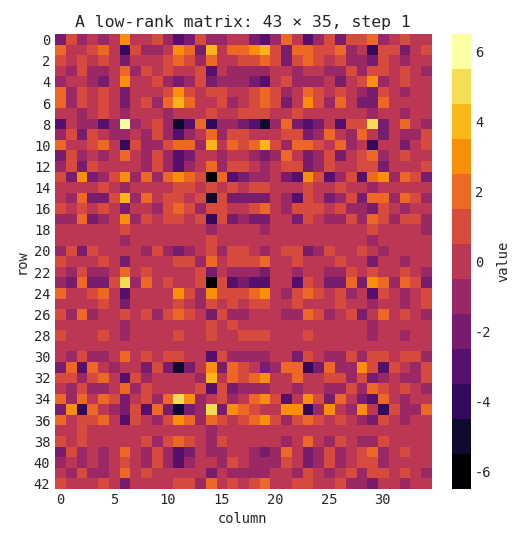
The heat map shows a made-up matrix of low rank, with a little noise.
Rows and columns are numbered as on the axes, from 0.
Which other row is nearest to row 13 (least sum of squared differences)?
15
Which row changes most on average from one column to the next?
35
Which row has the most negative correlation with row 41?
32
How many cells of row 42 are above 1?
2
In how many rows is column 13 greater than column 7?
10
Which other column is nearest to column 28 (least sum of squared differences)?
25
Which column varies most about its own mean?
14
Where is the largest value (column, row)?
6, 8
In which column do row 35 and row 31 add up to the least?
11
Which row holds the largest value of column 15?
13
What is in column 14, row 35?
5
